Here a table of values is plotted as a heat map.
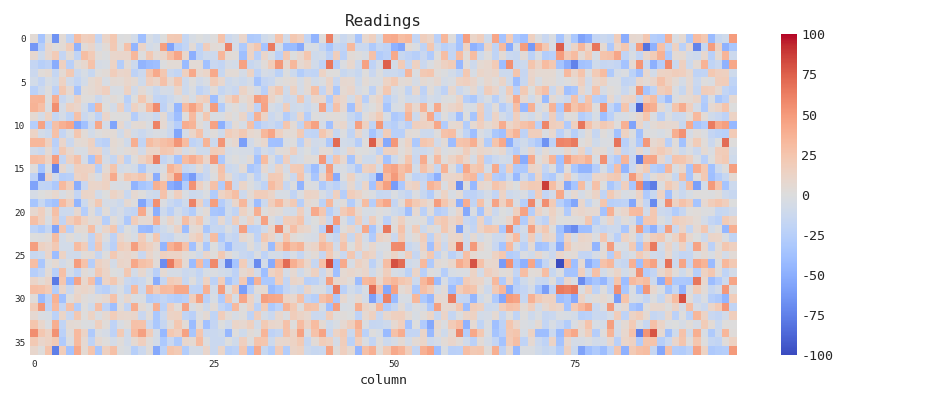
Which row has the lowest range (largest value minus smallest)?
13
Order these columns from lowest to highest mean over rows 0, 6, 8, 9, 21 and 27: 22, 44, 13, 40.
44, 13, 40, 22
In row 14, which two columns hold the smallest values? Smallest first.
84, 68
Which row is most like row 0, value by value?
15
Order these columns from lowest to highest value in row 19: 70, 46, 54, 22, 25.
70, 54, 46, 25, 22
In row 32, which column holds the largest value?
92
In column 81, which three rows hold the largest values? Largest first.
12, 29, 2
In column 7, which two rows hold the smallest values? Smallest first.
10, 20
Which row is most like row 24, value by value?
34
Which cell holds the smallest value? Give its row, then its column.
26, 73
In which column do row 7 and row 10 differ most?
71
